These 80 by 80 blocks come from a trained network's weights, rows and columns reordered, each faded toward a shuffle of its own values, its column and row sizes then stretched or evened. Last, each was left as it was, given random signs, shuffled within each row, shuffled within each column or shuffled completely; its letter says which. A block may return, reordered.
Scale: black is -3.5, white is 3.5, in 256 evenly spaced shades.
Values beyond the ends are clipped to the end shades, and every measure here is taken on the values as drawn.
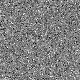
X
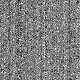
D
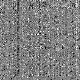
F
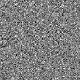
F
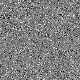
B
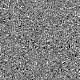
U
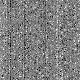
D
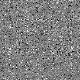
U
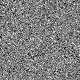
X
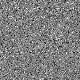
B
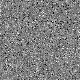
X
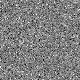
X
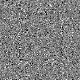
U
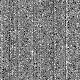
D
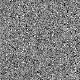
D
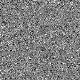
B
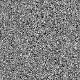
D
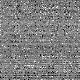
F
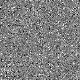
U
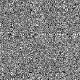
F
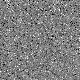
X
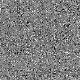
U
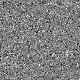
B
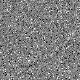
D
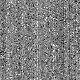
D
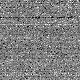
B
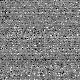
B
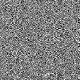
F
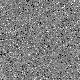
X
